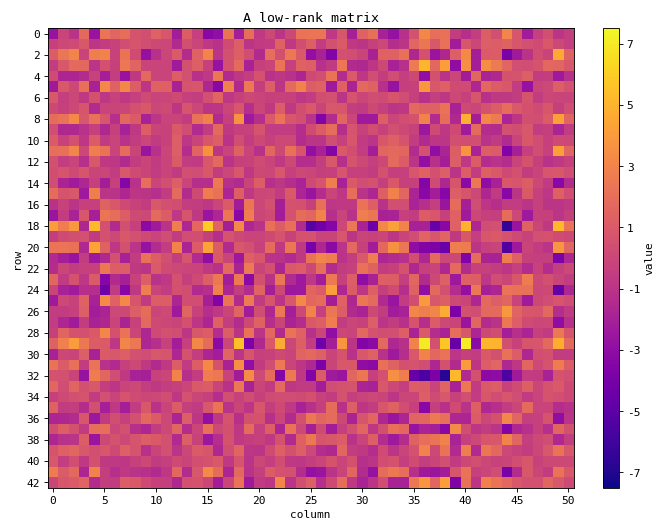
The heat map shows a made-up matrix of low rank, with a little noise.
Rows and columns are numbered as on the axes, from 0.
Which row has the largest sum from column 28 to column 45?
29
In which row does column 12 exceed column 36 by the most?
32
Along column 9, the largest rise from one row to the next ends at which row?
21
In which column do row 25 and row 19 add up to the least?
16
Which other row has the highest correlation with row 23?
40
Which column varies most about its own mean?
36
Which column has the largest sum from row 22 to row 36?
38
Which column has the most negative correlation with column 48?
39
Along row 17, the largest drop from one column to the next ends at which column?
18
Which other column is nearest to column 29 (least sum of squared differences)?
12
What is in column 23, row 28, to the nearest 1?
2
